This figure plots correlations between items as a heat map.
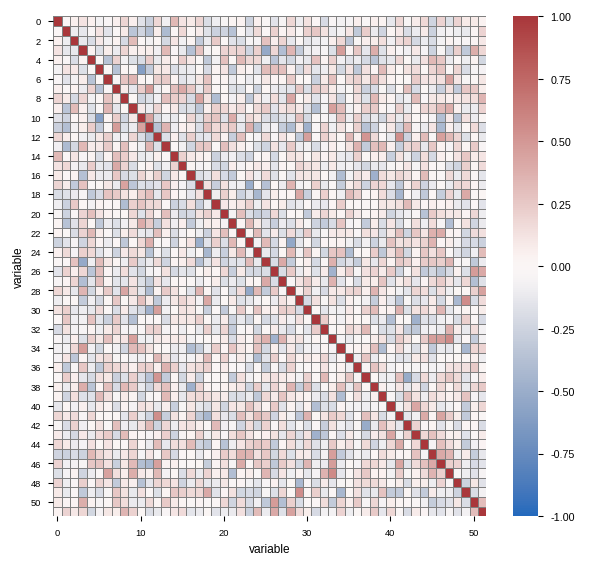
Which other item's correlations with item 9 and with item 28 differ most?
17
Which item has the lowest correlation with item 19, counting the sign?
8
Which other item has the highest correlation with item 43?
40
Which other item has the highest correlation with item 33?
47
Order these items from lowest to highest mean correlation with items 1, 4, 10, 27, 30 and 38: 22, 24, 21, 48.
48, 21, 22, 24
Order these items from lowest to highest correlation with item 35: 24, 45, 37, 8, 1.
24, 45, 8, 1, 37
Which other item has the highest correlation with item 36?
13
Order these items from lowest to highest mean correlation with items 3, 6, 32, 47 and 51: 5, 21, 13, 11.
21, 5, 11, 13
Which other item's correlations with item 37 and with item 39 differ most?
42
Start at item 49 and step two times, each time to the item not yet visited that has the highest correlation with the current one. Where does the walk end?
18
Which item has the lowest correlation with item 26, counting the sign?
33
